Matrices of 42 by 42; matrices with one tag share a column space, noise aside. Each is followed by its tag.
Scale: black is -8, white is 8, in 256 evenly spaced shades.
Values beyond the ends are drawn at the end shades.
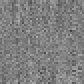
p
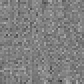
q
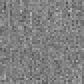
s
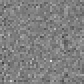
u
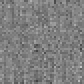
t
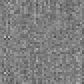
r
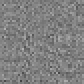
u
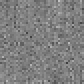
q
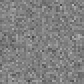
u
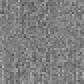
r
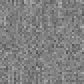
t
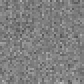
q
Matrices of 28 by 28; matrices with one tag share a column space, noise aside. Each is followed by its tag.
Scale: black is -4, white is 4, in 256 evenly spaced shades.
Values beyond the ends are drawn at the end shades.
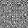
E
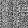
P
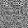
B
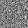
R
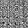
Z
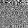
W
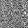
B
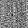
P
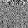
W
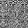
E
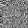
E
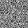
R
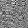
B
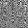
B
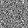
R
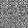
B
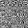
E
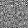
B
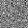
B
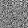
B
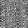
P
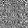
E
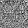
R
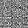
Z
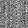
P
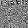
W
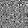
E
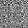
E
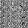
Z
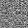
B
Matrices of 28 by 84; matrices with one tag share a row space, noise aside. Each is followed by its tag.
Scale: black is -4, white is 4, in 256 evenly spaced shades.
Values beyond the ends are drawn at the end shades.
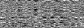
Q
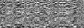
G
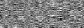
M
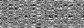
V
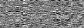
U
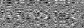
G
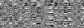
V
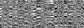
V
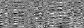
M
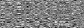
G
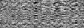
Q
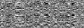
G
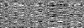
M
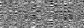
V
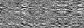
U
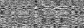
Q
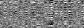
V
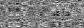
U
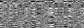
V
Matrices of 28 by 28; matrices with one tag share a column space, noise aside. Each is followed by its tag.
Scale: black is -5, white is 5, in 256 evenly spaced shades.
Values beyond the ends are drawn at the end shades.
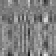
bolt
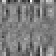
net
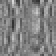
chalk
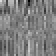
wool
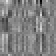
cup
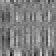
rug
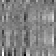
rug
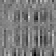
rug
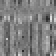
bolt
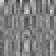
wool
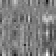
bolt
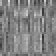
cup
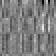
cup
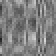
chalk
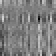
bolt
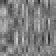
chalk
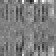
net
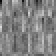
cup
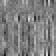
bolt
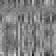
bolt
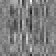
chalk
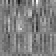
cup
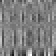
rug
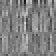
cup
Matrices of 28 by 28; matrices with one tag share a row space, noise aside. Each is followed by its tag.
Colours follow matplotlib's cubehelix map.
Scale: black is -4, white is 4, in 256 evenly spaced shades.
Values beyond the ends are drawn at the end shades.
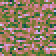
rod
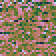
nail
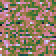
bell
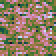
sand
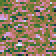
rod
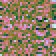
nail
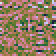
nail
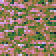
rod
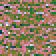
bell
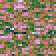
rod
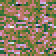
sand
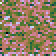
bell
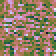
rod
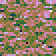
sand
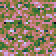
rod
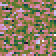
rod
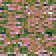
sand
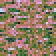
sand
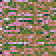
bell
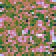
nail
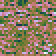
sand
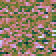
nail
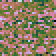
nail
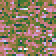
sand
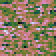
rod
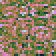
nail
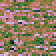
rod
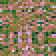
nail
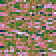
sand
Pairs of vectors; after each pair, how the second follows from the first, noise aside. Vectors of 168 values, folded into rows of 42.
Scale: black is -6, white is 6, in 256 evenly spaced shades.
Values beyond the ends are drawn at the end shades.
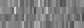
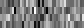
negated, scaled up.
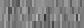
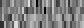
wrapped around, scaled up.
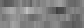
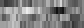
scaled up.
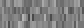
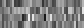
negated, scaled up.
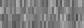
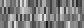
wrapped around, scaled up.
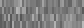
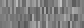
shuffled.
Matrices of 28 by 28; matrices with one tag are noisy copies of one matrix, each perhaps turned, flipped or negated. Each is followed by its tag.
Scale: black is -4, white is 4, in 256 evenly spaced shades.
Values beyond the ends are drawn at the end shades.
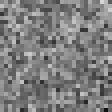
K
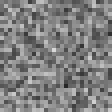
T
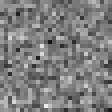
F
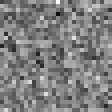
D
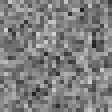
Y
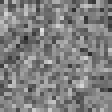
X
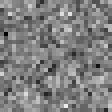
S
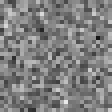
T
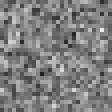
Y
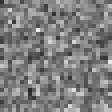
F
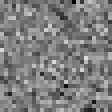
X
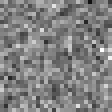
D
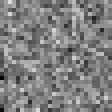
F
